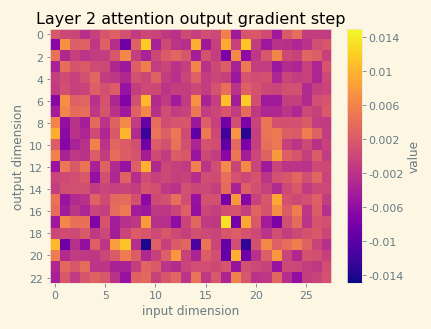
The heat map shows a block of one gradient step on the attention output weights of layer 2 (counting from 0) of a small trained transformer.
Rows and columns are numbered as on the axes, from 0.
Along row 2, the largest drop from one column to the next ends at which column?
19
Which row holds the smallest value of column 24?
22
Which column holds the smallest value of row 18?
6
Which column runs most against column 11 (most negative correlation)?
20
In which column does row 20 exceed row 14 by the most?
18
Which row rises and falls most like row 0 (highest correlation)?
14
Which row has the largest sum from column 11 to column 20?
1
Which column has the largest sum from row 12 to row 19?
24
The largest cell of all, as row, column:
17, 17
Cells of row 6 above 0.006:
5
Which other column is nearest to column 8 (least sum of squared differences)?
27
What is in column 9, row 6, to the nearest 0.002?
0.01
